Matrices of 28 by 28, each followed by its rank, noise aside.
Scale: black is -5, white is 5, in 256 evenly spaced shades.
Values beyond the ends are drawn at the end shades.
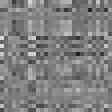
three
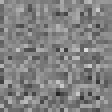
six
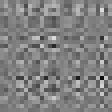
two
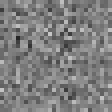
six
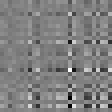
one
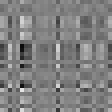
one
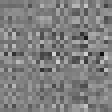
three
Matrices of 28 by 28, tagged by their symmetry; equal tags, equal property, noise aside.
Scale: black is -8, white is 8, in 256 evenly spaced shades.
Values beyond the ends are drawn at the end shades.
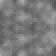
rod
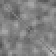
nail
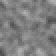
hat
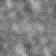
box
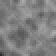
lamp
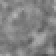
nail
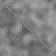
lamp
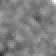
lamp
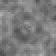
lamp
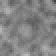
lamp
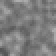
lamp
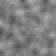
hat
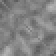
nail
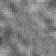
hat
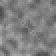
lamp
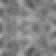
rod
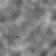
nail
